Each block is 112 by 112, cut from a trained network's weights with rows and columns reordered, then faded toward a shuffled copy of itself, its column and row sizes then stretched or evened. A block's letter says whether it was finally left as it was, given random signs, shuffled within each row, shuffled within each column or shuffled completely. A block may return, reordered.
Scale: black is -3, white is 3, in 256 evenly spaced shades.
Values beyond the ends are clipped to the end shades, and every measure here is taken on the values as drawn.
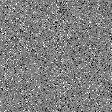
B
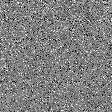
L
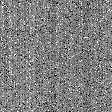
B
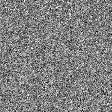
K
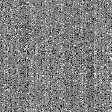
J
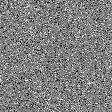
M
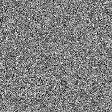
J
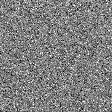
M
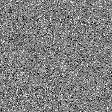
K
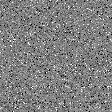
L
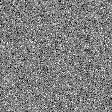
M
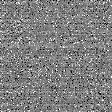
J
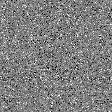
K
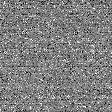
L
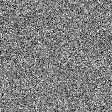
K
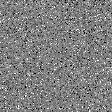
K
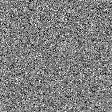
L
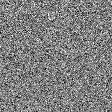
L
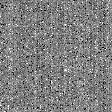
J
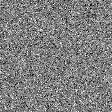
L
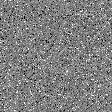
M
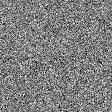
L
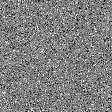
M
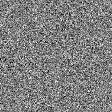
J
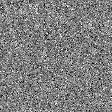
K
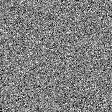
M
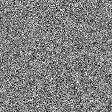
K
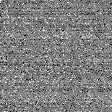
L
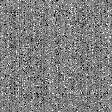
J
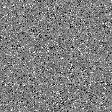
K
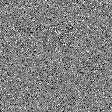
L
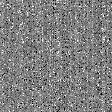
J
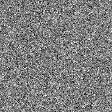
K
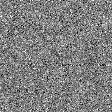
L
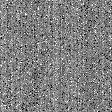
B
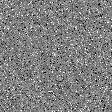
M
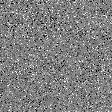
L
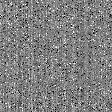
J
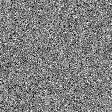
M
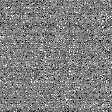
J
